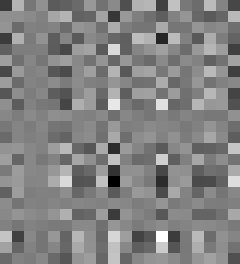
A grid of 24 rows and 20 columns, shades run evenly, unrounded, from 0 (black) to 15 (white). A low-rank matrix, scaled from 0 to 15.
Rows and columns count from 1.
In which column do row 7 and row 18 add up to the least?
1
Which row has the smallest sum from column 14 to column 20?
17
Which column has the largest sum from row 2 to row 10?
10
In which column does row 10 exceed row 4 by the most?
14
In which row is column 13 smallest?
22
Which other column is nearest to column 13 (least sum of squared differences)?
12
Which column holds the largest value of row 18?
15
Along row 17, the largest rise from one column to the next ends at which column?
11
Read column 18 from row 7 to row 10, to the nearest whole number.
11 7 11 9
